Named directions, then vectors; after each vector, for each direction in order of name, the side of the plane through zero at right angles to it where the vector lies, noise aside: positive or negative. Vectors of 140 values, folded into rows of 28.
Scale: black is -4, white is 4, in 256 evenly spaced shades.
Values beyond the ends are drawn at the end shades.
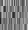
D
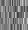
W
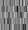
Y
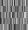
positive, positive, positive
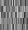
negative, negative, negative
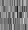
positive, positive, positive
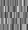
negative, positive, negative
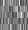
positive, negative, negative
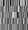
negative, positive, positive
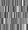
negative, positive, negative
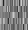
negative, positive, positive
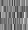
positive, positive, positive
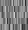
negative, negative, positive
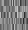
negative, negative, negative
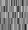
positive, negative, positive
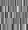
negative, positive, negative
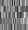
positive, positive, positive
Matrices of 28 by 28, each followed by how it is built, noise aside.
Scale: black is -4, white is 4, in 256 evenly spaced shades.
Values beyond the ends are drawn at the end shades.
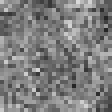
smooth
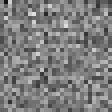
blocks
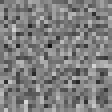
blocks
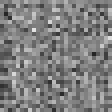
blocks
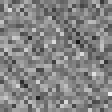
Toeplitz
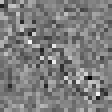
banded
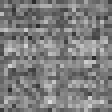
blocks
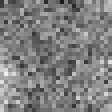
smooth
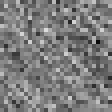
Toeplitz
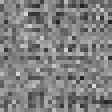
blocks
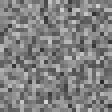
noise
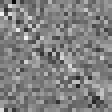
banded
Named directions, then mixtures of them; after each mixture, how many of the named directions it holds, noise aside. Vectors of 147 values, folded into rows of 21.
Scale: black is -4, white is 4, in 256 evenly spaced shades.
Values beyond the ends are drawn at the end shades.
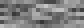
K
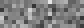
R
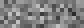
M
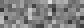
one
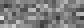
three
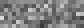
three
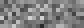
three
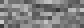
three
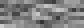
one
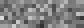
three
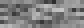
one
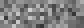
two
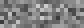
two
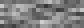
one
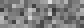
one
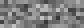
two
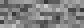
two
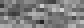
two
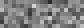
two
